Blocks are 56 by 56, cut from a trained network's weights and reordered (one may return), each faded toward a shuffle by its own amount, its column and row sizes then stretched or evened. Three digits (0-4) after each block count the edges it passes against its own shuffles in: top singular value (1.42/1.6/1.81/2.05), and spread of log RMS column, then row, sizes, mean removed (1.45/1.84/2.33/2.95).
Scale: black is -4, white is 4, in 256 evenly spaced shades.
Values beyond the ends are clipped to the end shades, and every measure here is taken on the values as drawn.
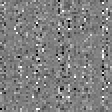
0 3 1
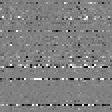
4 0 4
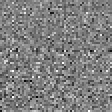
1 1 2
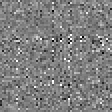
2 2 2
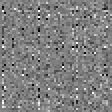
3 3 1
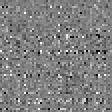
2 2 4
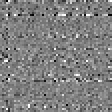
4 1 3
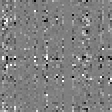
2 4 2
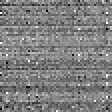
4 2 1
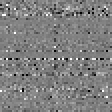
2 0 4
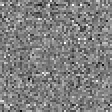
2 1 2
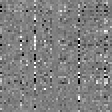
4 3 1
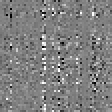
3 4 3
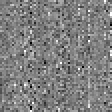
1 3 0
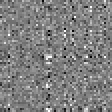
4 3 1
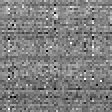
3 2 1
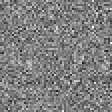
3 0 0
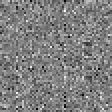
3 1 0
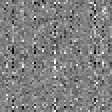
4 3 1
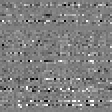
1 0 4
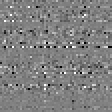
1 0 4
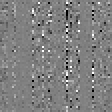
3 4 1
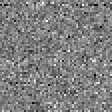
0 0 2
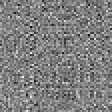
4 1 0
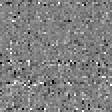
0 1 3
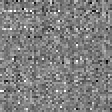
1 0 2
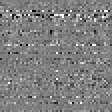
1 0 4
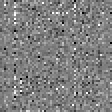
1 3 1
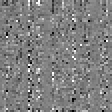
2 4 1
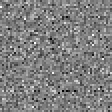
2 0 1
